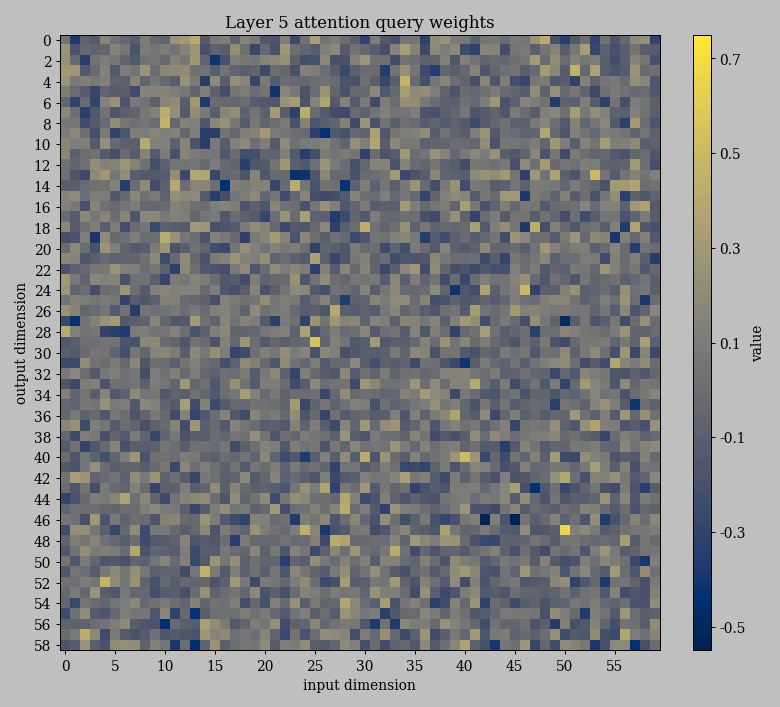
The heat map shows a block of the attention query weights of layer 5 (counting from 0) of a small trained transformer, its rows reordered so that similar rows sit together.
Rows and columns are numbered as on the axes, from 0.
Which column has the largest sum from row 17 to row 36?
9
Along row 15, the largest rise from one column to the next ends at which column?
47
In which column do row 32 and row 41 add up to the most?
53
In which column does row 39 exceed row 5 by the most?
21
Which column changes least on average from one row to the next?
8
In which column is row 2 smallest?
15
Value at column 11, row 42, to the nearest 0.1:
0
